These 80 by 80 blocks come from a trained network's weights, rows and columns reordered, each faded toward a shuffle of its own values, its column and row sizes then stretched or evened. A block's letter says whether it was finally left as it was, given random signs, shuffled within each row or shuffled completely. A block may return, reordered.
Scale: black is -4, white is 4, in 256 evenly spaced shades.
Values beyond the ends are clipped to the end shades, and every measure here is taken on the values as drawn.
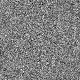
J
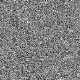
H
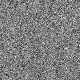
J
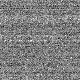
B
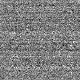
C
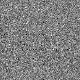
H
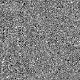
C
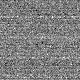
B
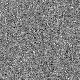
J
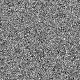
J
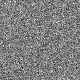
J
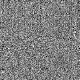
C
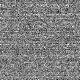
C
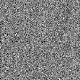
C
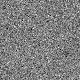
J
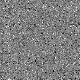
H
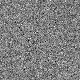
J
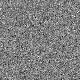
J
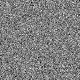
B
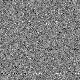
B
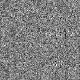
C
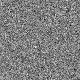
J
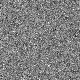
J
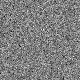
J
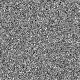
J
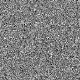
H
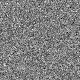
J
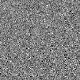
C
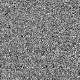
H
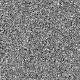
H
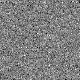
B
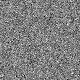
J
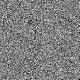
C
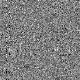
H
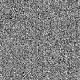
C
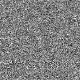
H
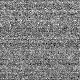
B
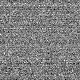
B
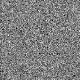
H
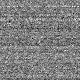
B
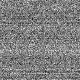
C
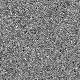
J
